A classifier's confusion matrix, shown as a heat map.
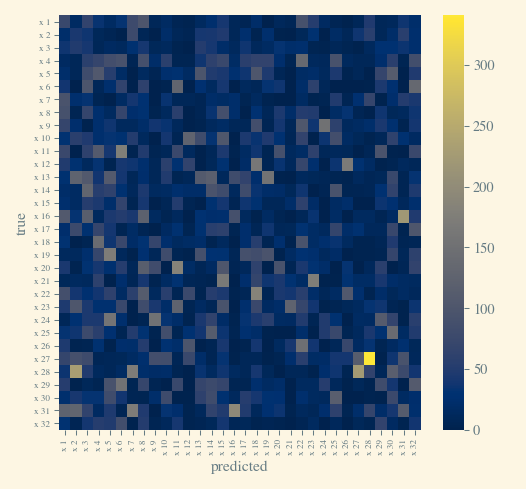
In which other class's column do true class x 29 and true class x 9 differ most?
x 6
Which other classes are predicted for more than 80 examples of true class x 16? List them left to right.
x 1, x 3, x 8, x 31
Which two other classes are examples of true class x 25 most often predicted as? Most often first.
x 30, x 14
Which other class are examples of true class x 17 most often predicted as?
x 32
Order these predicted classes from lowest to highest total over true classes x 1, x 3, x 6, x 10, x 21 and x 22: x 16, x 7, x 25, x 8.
x 16, x 25, x 7, x 8
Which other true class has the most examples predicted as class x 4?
x 18
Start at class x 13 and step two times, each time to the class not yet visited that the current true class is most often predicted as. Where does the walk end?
x 5
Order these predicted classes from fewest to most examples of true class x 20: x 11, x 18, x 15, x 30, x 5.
x 30, x 5, x 18, x 15, x 11
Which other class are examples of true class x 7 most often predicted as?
x 1
